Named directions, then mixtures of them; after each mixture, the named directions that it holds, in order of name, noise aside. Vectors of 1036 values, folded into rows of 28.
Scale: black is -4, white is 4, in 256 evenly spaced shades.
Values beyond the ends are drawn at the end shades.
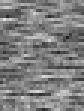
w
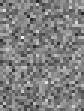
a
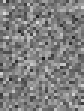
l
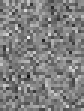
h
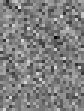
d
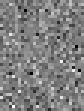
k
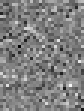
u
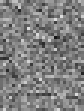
d, w.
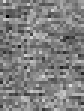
l, u, w.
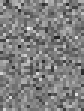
d, u.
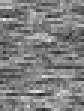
w.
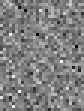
d, k.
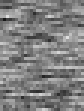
w.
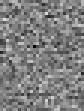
a, d, w.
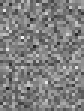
a, h.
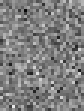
a, d, k.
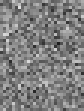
a, d, h.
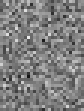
h.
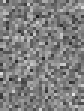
l.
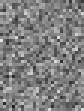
a, k, u.
